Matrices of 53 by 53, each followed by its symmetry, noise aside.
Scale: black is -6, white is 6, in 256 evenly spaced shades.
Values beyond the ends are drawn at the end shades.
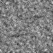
same after a half turn.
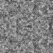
mirrored top to bottom.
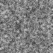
mirrored top to bottom.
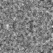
mirrored top to bottom.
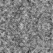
mirrored top to bottom.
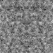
mirrored left to right.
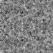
mirrored top to bottom.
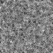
symmetric.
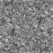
same after a half turn.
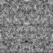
mirrored left to right.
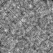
symmetric.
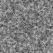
same after a half turn.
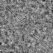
symmetric.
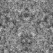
mirrored left to right.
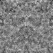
mirrored left to right.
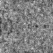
mirrored top to bottom.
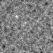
symmetric.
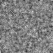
symmetric.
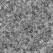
symmetric.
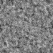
same after a half turn.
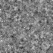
symmetric.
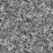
same after a half turn.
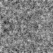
mirrored top to bottom.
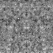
mirrored left to right.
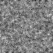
same after a half turn.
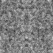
mirrored left to right.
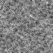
same after a half turn.
